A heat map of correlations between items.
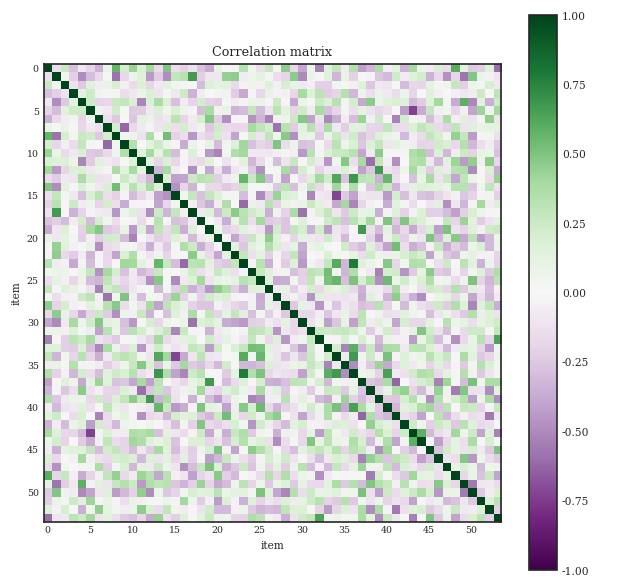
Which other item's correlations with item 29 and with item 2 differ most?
8
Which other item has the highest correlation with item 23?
36
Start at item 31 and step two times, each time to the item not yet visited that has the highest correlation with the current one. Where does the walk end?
43
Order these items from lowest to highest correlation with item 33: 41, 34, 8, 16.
16, 8, 34, 41
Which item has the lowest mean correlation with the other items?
15
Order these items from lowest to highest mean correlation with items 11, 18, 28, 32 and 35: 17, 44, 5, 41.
41, 17, 5, 44
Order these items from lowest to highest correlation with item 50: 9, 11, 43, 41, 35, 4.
4, 9, 41, 35, 43, 11
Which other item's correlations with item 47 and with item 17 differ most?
1
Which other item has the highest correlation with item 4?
49
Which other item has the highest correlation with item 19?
37
